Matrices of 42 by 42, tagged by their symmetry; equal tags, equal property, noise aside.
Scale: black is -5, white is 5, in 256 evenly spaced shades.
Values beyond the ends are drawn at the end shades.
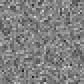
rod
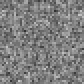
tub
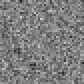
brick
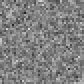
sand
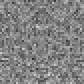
tub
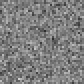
brick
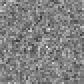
sand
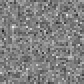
rod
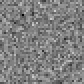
sand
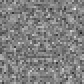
tub
